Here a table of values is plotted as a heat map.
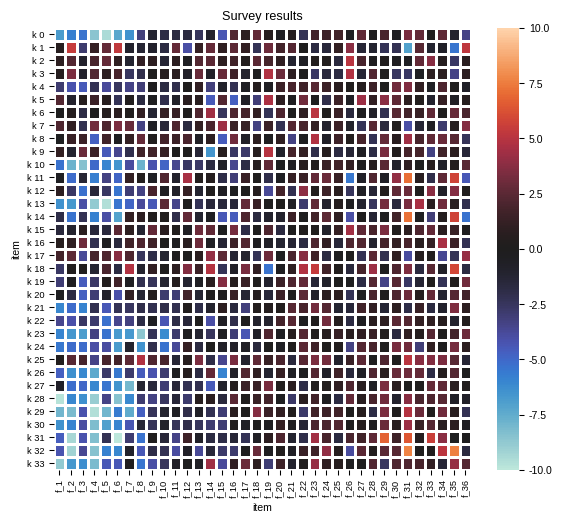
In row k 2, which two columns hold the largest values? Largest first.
f_26, f_33
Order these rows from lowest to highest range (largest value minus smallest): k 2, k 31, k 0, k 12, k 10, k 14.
k 2, k 12, k 10, k 0, k 14, k 31
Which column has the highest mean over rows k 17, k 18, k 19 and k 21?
f_22
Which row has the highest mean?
k 25
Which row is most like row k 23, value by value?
k 10
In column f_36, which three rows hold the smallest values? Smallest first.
k 14, k 11, k 0
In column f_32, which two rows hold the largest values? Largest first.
k 13, k 25
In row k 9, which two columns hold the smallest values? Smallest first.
f_14, f_5
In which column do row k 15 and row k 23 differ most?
f_6
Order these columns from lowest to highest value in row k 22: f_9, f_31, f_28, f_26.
f_26, f_9, f_28, f_31
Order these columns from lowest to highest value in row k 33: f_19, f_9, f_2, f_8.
f_2, f_8, f_9, f_19
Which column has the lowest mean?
f_4
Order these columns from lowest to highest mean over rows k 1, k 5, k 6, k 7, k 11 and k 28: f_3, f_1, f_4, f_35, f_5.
f_3, f_4, f_1, f_5, f_35
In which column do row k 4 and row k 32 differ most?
f_35
